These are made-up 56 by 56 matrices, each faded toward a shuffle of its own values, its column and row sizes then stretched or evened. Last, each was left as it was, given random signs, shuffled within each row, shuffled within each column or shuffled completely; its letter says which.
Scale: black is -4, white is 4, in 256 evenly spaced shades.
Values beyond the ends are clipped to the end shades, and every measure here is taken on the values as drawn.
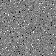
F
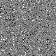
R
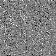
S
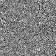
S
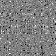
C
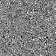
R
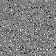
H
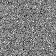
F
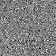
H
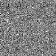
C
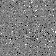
R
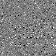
C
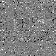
C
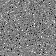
F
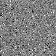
S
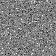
F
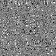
C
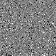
R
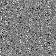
S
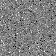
F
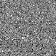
H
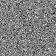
F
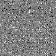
C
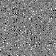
C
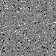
C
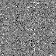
R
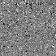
R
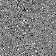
S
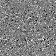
H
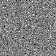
S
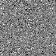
R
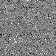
H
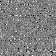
H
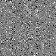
C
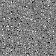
R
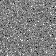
F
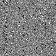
S
